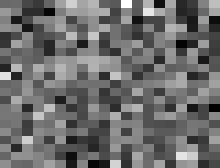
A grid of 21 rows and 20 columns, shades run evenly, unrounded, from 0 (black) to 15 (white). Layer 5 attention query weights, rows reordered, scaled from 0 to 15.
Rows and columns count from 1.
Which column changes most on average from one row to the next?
2
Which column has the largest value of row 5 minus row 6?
17
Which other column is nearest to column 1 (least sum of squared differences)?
14
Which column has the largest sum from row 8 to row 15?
9
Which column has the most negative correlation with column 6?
18
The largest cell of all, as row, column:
1, 12
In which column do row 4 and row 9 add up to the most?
6
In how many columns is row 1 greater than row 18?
13
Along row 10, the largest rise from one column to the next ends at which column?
11
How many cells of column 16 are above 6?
13
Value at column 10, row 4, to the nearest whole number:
10
